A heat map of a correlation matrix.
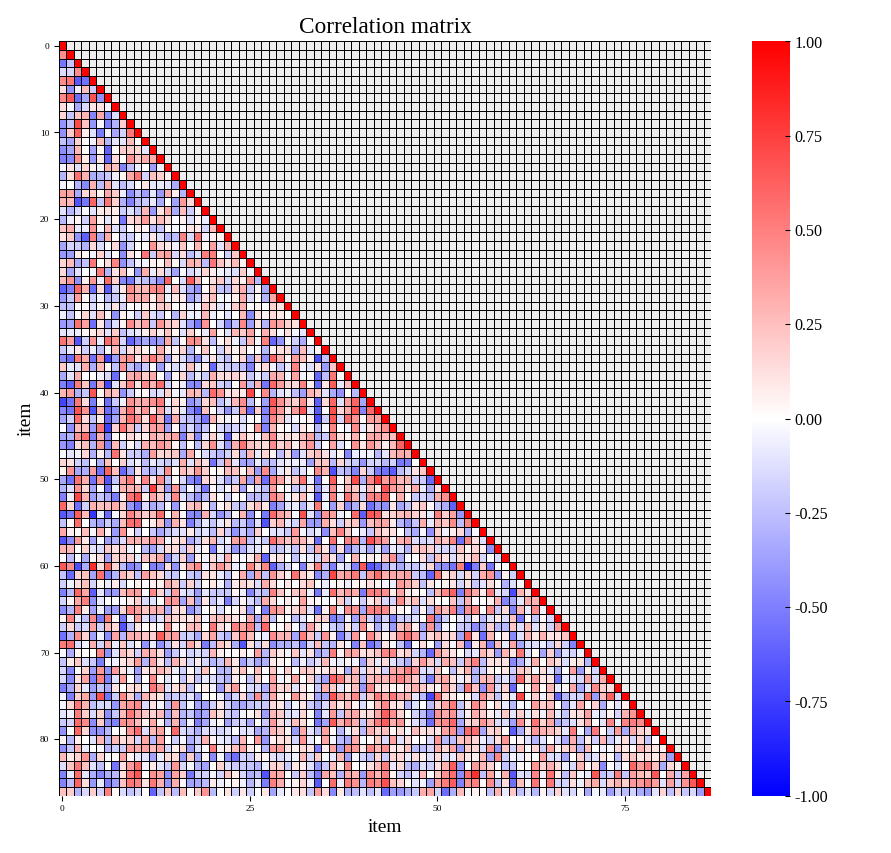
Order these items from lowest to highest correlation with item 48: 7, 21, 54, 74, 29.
21, 29, 7, 54, 74
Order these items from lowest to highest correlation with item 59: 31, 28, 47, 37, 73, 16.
37, 31, 73, 47, 28, 16
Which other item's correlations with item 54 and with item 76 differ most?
69
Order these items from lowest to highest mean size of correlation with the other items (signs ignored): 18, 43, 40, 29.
29, 40, 18, 43
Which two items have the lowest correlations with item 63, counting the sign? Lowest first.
60, 4
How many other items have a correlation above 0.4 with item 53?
3
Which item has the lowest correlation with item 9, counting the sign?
34
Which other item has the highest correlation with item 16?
22
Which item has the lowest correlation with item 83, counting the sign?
7
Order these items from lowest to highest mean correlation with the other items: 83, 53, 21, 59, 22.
53, 22, 21, 59, 83
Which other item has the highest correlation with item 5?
75
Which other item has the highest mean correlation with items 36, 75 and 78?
61
